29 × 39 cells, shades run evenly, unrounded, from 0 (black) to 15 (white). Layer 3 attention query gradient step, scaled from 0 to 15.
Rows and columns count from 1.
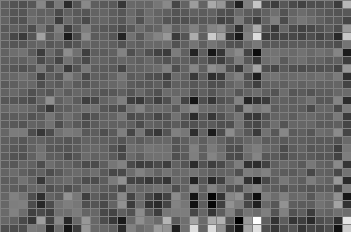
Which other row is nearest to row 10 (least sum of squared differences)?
7
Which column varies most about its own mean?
29
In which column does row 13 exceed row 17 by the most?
6
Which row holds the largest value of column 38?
26
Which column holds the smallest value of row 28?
27
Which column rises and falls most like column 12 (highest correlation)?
4
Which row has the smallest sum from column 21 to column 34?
13
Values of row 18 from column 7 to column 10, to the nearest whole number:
5 5 5 6
